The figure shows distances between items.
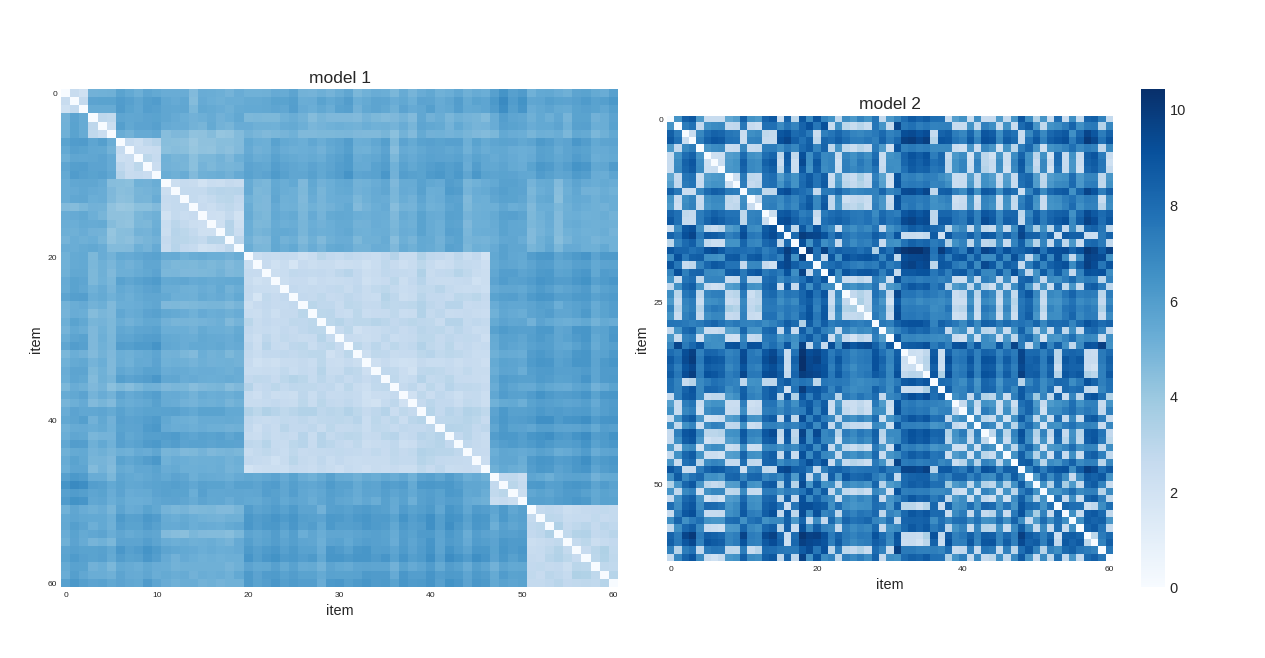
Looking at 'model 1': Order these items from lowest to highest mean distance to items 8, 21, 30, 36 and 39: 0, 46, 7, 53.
46, 7, 0, 53
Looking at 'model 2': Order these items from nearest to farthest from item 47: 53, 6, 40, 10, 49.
40, 53, 6, 10, 49
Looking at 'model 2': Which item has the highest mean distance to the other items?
18
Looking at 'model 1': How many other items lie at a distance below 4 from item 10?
4
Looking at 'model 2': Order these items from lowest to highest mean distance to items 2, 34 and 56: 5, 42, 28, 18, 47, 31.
5, 42, 47, 31, 28, 18
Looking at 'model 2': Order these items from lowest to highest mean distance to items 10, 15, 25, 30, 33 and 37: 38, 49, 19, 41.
41, 38, 49, 19
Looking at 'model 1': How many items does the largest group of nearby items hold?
27
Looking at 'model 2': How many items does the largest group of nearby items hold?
19
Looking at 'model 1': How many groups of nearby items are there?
7
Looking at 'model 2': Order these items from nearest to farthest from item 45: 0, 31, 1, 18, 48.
1, 0, 48, 18, 31
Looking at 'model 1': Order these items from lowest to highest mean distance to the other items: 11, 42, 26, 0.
26, 42, 11, 0
